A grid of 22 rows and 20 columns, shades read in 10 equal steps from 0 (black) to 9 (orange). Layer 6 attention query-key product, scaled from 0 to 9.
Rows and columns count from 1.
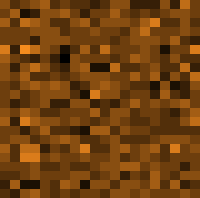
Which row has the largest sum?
17
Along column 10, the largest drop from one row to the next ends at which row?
12
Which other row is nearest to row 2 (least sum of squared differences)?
16
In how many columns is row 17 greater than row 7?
11
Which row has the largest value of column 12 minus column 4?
2
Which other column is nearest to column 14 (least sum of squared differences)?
15
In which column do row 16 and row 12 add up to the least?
10
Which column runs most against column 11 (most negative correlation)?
19
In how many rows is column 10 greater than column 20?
6
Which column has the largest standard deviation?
3
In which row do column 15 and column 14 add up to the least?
1
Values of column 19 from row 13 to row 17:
4 5 3 5 4
